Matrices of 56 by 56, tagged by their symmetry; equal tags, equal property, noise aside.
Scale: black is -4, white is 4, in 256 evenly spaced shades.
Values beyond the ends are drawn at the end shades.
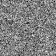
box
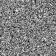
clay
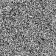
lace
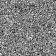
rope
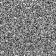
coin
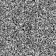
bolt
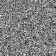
rope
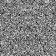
coin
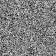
rope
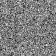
rope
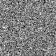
box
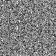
bolt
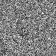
clay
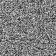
lace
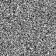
rope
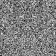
coin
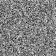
box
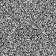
coin
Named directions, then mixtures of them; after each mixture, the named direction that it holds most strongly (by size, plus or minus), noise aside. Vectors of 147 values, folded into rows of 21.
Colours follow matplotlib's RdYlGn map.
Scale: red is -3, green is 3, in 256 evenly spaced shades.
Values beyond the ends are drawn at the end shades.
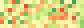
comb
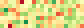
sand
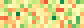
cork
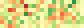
comb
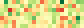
cork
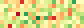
sand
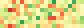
comb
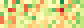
comb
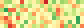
cork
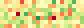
sand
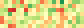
comb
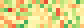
cork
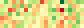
cork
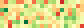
sand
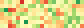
sand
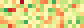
sand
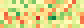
comb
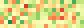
comb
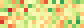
cork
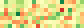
sand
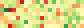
sand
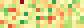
sand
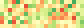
comb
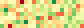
sand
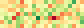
comb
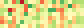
comb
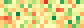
cork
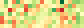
comb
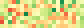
comb
